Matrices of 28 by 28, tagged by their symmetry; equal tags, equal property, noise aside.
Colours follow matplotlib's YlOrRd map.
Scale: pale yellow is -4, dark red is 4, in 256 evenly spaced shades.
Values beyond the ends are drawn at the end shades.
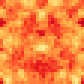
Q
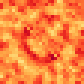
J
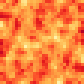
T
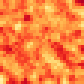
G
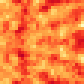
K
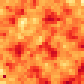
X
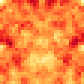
Q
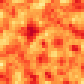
X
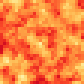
J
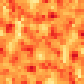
T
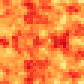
K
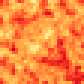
X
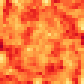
T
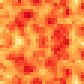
K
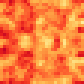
K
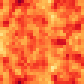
K
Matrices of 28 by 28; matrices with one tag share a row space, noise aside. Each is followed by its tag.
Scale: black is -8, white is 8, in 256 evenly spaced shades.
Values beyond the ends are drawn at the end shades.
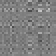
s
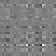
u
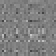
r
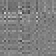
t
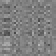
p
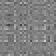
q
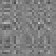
p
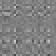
p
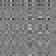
s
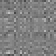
q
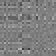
t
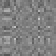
p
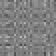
q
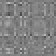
q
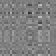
s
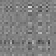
s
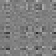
u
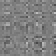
u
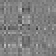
t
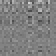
s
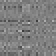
t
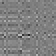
t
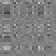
p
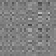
s
